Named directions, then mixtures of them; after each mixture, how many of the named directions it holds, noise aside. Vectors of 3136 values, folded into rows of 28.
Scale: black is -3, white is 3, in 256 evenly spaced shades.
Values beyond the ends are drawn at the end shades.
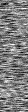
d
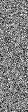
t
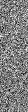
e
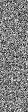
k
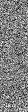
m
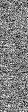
two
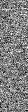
three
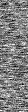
two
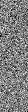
one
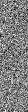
three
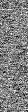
three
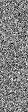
one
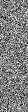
three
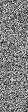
two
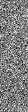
two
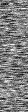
one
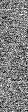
three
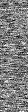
two
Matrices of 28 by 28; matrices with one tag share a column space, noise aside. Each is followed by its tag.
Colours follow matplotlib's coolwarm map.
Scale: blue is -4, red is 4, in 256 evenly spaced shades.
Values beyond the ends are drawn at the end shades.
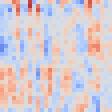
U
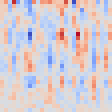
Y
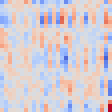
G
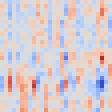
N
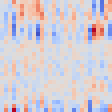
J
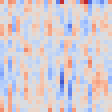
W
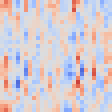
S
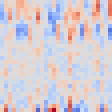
J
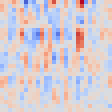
Y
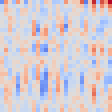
W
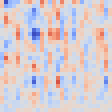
Y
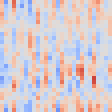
S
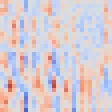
N
